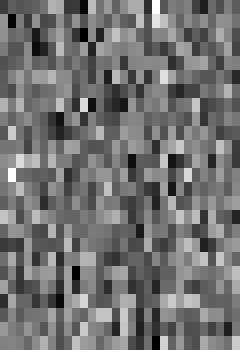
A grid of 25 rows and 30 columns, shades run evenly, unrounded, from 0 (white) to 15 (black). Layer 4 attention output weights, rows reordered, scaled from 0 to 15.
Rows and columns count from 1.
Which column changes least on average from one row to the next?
18
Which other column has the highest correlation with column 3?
21
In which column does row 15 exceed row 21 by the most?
6
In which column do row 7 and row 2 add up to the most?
2
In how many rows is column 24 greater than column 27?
10
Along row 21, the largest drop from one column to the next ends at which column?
9
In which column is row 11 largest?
20
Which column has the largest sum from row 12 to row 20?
17
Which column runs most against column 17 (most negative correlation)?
5
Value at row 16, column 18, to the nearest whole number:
10
